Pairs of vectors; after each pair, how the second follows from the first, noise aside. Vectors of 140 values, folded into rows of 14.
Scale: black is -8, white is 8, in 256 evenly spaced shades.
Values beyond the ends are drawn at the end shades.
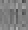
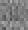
reversed.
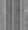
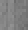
wrapped around, negated, shrunk.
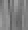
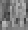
wrapped around, scaled up.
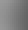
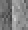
wrapped around, scaled up.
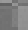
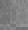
reversed, negated, shrunk.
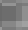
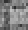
wrapped around, negated, scaled up.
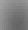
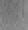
reversed, shrunk.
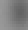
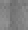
wrapped around, negated, shrunk.
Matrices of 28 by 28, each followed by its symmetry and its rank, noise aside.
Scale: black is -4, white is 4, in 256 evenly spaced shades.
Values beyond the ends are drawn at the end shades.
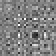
symmetric, rank three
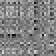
no symmetry, rank three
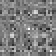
symmetric, rank four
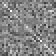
symmetric, rank five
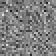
no symmetry, rank five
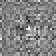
symmetric, rank three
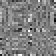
antisymmetric, rank four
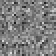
symmetric, rank five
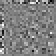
antisymmetric, rank four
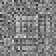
symmetric, rank five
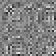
symmetric, rank three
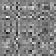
no symmetry, rank three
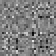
symmetric, rank three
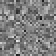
antisymmetric, rank four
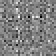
no symmetry, rank four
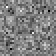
symmetric, rank five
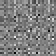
no symmetry, rank three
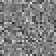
antisymmetric, rank four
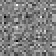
antisymmetric, rank four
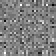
antisymmetric, rank four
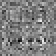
no symmetry, rank three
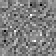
symmetric, rank five
